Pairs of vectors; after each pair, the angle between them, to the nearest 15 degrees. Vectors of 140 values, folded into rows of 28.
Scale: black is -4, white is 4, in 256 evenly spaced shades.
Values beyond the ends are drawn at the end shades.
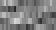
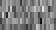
75 degrees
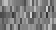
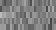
150 degrees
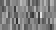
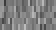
120 degrees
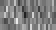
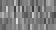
45 degrees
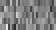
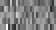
15 degrees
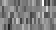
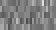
30 degrees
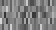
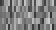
75 degrees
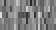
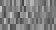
90 degrees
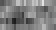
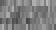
45 degrees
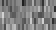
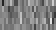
75 degrees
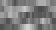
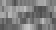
15 degrees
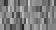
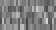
120 degrees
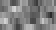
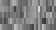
135 degrees
